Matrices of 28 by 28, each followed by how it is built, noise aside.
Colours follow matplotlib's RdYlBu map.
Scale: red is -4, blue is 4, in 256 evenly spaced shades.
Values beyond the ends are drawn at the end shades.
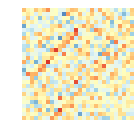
Hankel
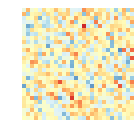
Toeplitz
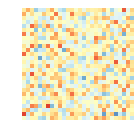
repeating rows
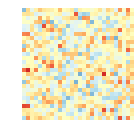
repeating rows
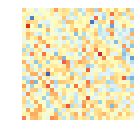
Toeplitz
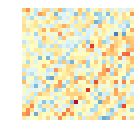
Hankel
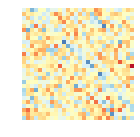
Toeplitz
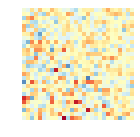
lower triangular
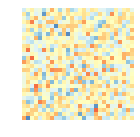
noise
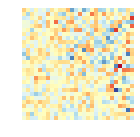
upper triangular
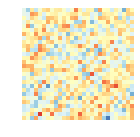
Hankel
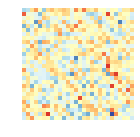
Toeplitz
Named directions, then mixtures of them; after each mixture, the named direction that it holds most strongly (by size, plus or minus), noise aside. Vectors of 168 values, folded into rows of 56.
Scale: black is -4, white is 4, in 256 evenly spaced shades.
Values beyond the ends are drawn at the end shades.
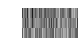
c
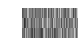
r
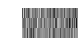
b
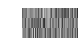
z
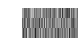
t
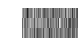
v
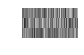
r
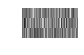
r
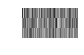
b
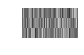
c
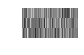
t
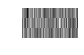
v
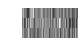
v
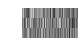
t
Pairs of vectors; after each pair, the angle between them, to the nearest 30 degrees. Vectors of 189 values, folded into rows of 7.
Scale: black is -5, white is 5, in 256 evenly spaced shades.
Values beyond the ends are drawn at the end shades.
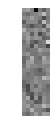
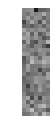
30 degrees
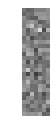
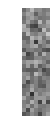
120 degrees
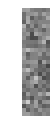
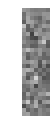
30 degrees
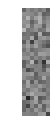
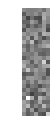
150 degrees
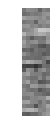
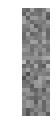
90 degrees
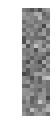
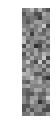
150 degrees
